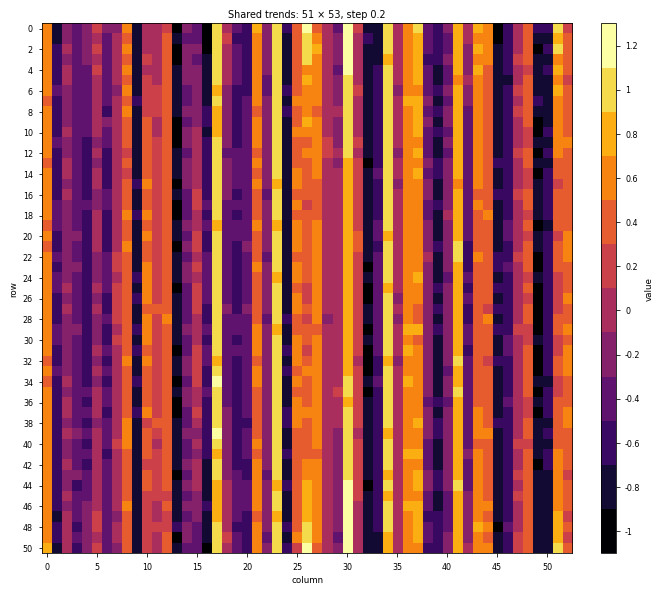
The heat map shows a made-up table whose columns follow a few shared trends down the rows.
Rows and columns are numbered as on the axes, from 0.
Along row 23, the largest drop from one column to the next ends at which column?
24
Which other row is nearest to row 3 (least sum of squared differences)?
49
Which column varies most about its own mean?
26
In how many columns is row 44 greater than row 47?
15
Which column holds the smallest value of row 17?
13
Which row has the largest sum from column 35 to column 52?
0
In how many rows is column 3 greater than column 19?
31
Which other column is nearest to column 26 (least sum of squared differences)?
51
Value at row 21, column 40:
-0.2
